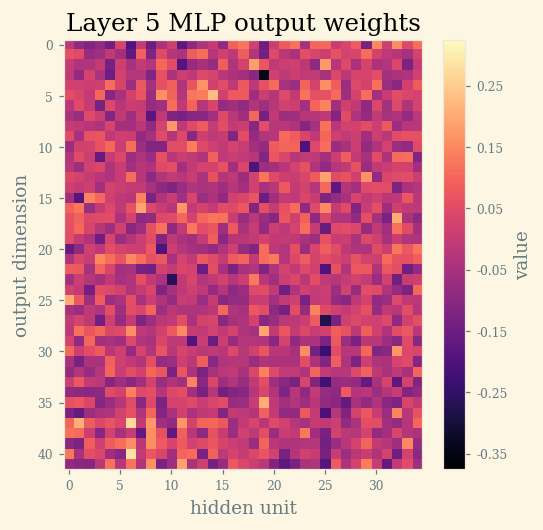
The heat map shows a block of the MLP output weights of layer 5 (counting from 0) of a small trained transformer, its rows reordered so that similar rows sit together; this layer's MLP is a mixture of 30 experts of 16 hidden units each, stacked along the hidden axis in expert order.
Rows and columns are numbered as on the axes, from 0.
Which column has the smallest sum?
31
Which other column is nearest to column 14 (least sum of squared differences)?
12
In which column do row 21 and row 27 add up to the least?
25
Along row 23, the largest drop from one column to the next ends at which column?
10
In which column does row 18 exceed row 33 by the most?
32
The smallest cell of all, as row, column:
3, 19
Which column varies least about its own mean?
5
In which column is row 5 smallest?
4
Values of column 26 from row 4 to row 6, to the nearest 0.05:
0.1 0.1 -0.05
